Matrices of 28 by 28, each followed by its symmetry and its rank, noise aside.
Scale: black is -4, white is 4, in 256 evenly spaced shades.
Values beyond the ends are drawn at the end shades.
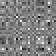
symmetric, rank three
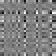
no symmetry, rank one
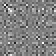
symmetric, rank three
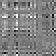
no symmetry, rank two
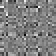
no symmetry, rank three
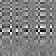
no symmetry, rank one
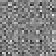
no symmetry, rank three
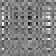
no symmetry, rank one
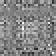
no symmetry, rank three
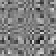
symmetric, rank two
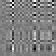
no symmetry, rank one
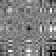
symmetric, rank two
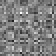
no symmetry, rank three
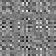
antisymmetric, rank two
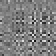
no symmetry, rank two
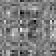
no symmetry, rank three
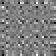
no symmetry, rank two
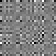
symmetric, rank two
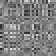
antisymmetric, rank two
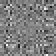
no symmetry, rank three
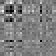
symmetric, rank one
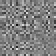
antisymmetric, rank two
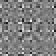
antisymmetric, rank two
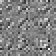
symmetric, rank three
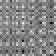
symmetric, rank two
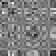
symmetric, rank three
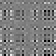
no symmetry, rank one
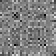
symmetric, rank three
